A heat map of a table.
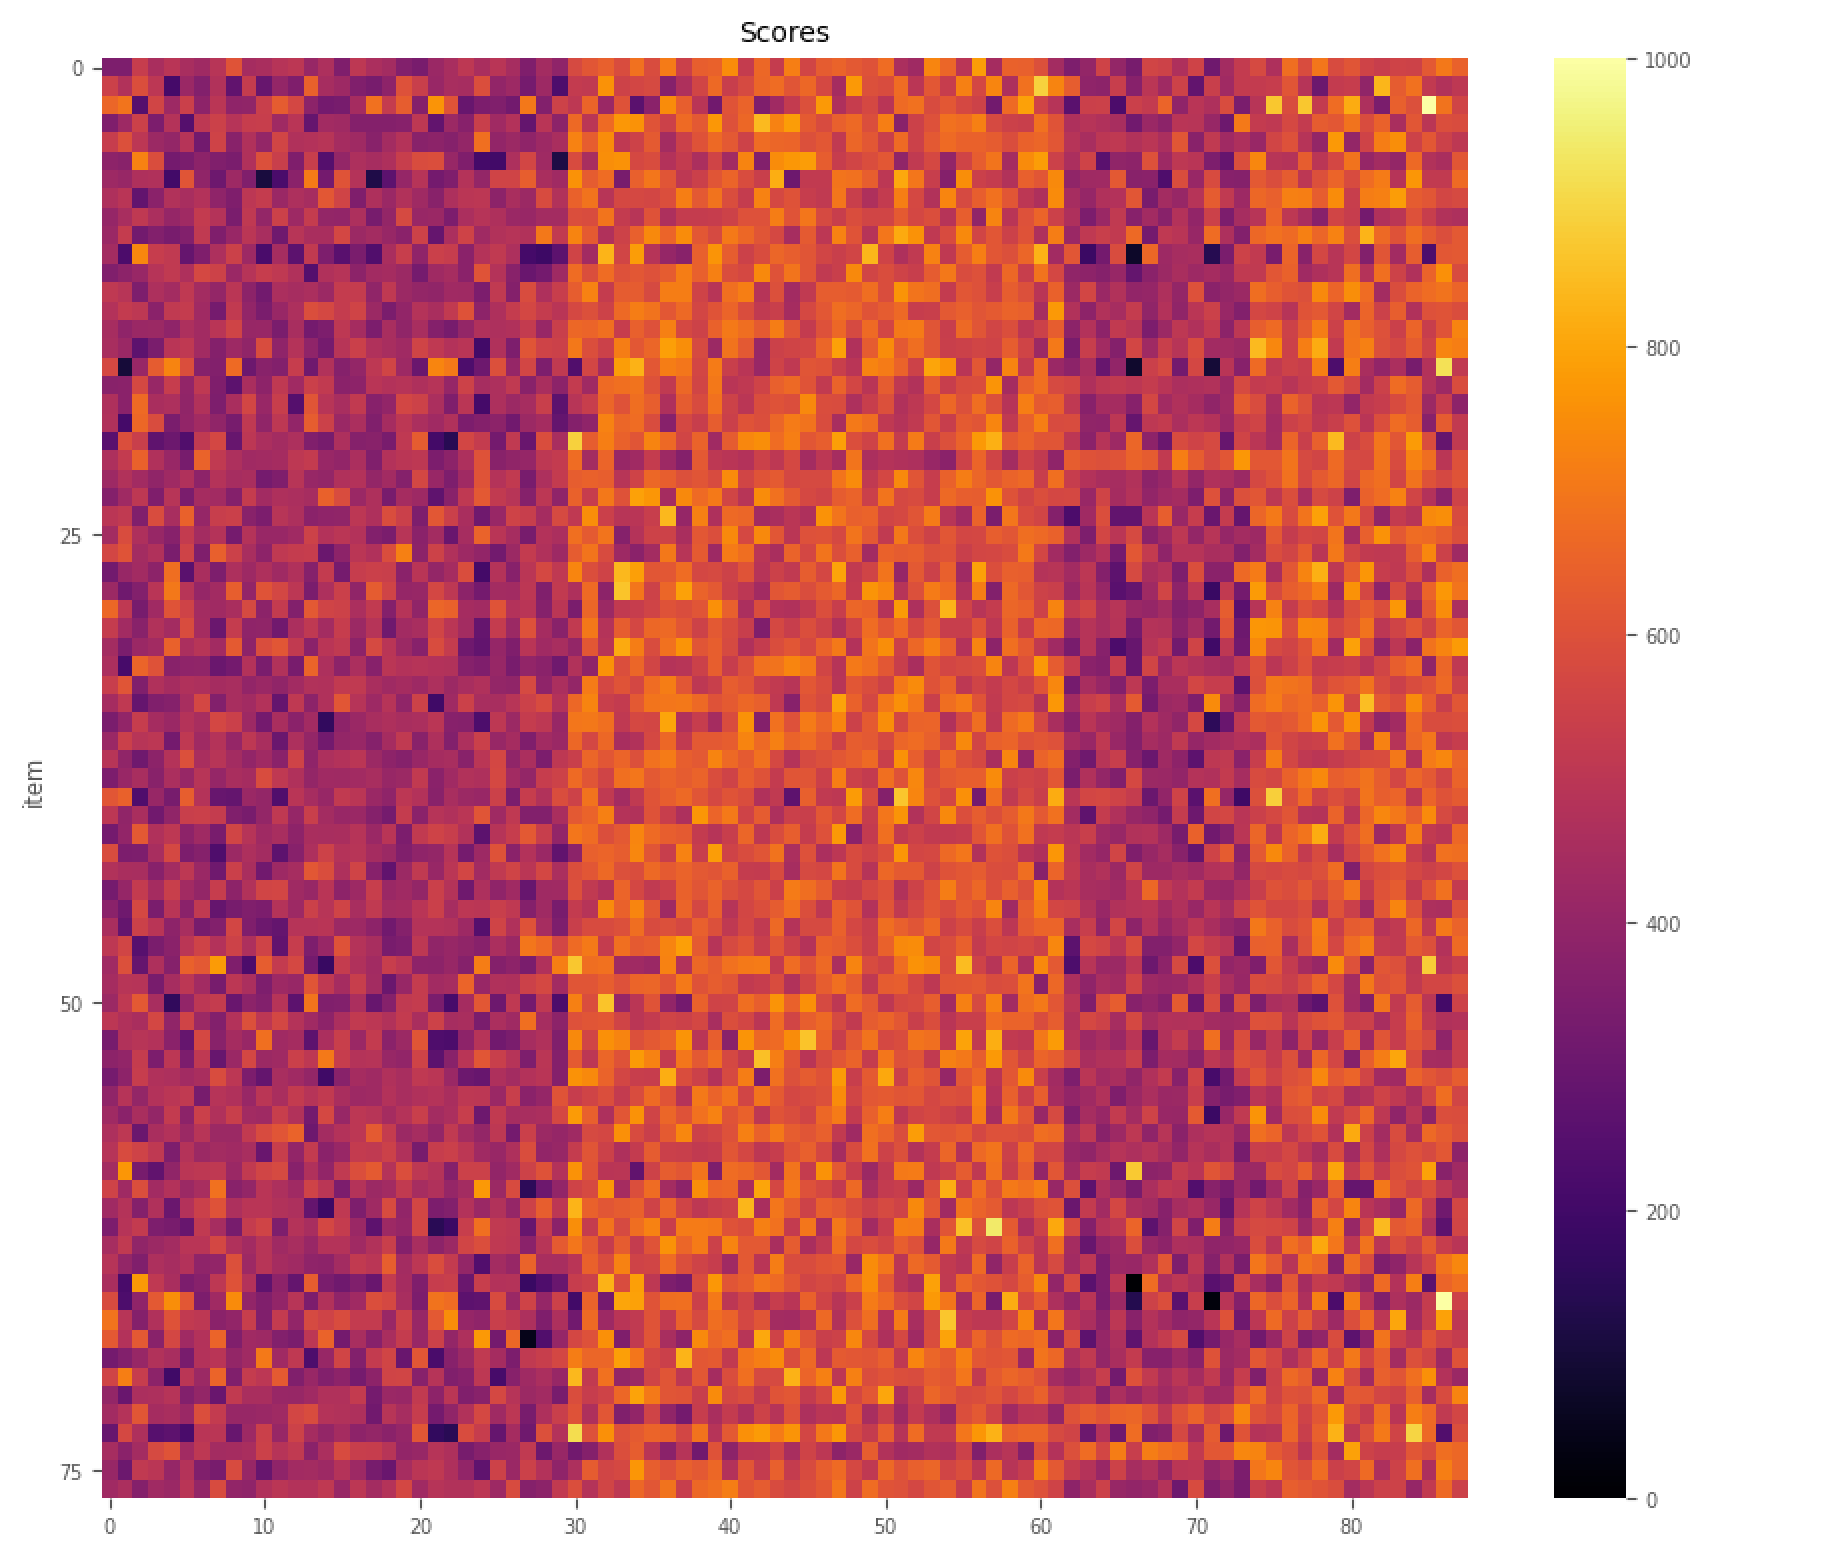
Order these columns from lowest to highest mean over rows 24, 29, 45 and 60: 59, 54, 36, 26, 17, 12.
12, 17, 26, 36, 59, 54
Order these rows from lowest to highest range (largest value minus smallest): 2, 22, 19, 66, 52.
22, 19, 52, 2, 66
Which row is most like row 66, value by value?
16
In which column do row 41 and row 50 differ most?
78
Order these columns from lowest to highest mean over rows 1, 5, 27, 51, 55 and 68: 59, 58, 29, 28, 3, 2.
29, 28, 3, 2, 58, 59
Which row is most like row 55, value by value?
76
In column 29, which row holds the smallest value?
5
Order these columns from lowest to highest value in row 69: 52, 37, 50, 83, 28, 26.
26, 83, 28, 50, 52, 37
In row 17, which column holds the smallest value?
8
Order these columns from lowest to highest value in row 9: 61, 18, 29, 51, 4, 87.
4, 18, 29, 87, 61, 51
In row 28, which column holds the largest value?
33
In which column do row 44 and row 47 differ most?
27
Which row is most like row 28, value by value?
31
